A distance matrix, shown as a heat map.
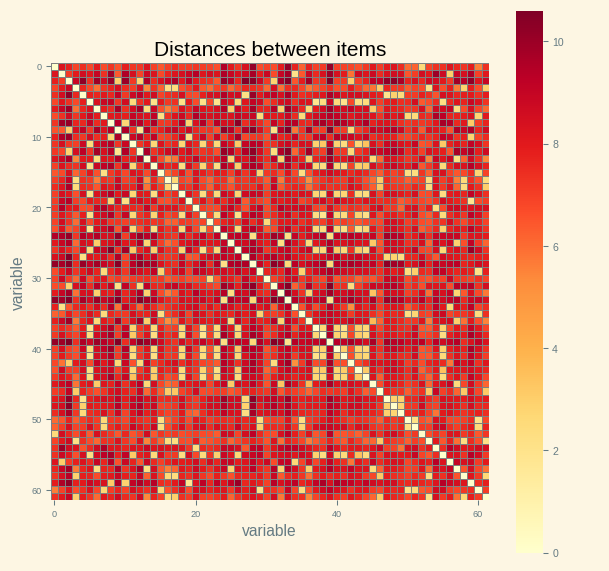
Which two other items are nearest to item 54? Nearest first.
20, 49
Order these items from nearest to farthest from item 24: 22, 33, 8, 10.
33, 10, 22, 8
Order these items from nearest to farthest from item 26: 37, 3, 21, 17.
21, 37, 3, 17
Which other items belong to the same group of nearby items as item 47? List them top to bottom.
4, 27, 48, 49
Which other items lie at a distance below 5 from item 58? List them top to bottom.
3, 16, 17, 46, 53, 61
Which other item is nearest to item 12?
9
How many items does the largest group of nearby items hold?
14
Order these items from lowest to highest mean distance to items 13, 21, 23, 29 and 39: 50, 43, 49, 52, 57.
43, 50, 57, 52, 49
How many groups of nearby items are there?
12
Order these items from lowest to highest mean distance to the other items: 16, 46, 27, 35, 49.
16, 46, 35, 49, 27
